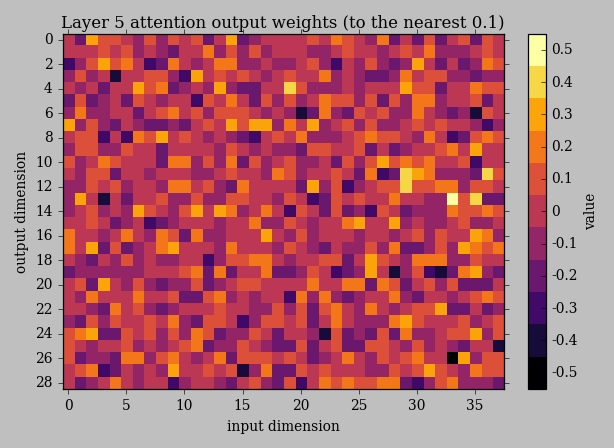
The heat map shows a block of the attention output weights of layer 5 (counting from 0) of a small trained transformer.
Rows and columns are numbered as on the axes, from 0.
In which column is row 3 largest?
11
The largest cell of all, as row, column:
13, 33
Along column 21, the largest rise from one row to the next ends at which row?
7
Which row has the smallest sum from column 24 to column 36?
19
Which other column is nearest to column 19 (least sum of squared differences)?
24
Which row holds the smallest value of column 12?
18
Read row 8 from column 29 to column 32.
0 -0.1 0.2 0
